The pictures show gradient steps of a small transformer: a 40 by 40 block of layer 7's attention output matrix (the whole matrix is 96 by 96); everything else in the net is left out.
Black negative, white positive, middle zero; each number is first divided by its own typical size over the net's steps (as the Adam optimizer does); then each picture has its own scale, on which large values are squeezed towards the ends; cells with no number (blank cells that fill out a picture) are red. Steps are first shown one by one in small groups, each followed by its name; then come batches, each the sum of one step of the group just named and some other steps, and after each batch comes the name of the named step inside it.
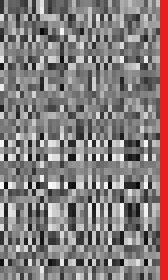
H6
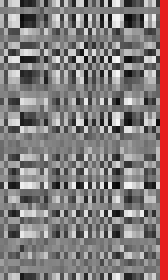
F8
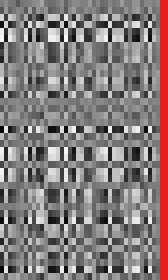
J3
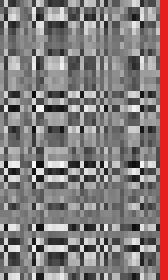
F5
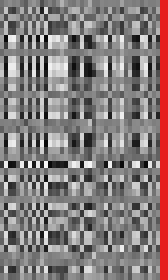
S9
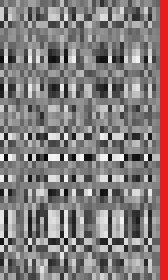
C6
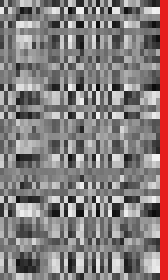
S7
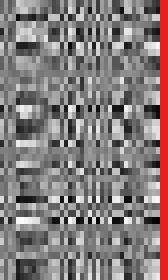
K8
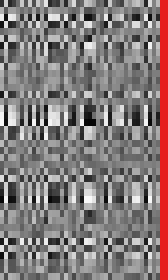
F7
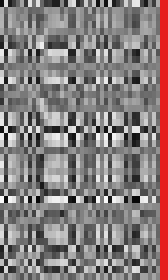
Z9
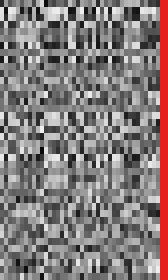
S7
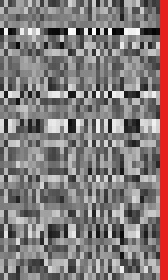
K8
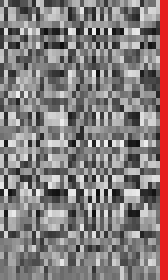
H6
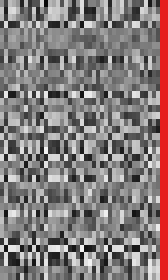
C6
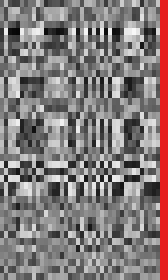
F5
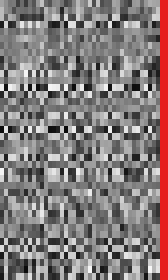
J3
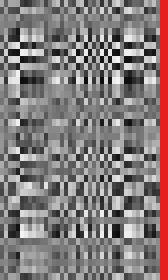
F8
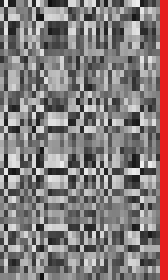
F5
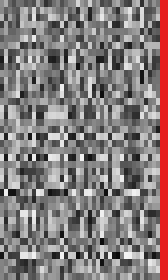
C6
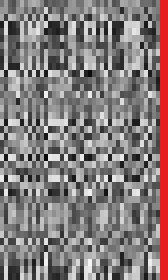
C6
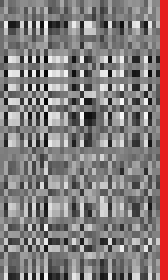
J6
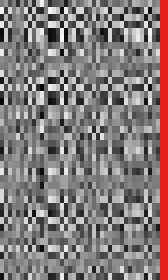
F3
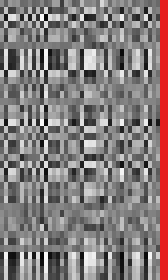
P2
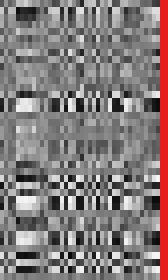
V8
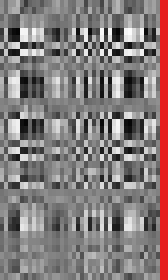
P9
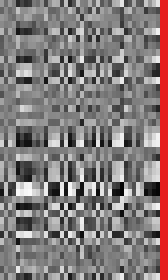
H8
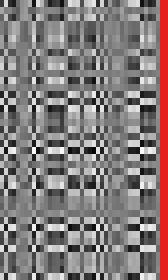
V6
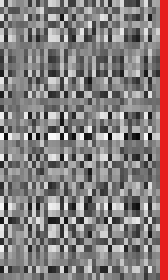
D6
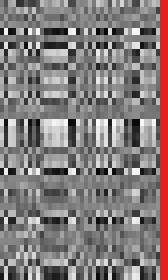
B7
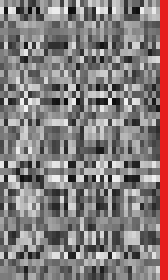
V8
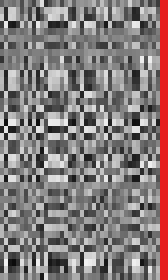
P2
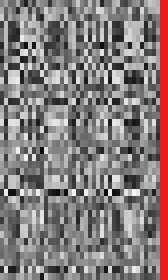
P9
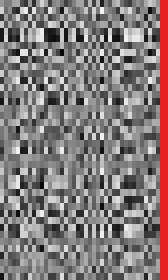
F3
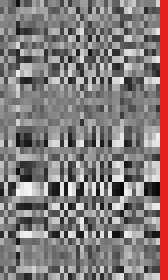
H8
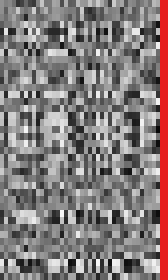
B7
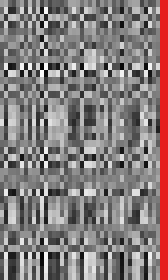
P2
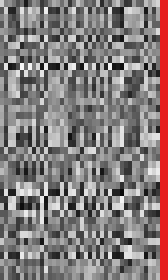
H8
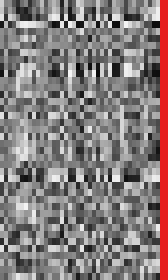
D6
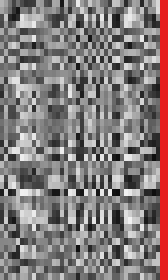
V6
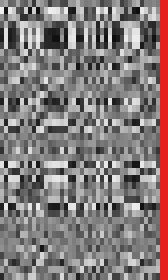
F3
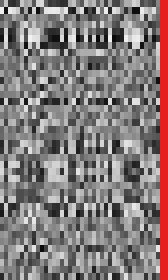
F3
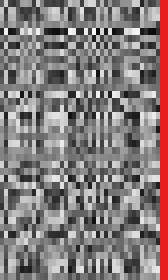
V8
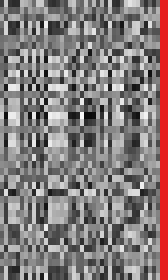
J6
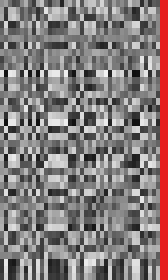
P2
